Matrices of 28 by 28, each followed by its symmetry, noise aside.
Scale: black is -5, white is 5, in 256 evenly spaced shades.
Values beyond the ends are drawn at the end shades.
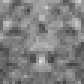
mirrored left to right.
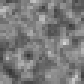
symmetric across the other diagonal.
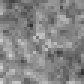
symmetric across the other diagonal.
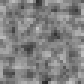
same after a half turn.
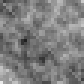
symmetric across the other diagonal.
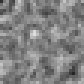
symmetric.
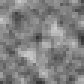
symmetric.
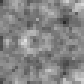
mirrored top to bottom.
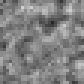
no symmetry.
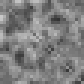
symmetric.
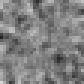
symmetric.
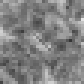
symmetric across the other diagonal.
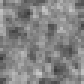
same after a half turn.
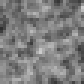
no symmetry.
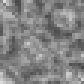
symmetric across the other diagonal.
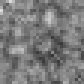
symmetric.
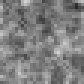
no symmetry.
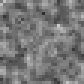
symmetric.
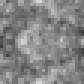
mirrored top to bottom.
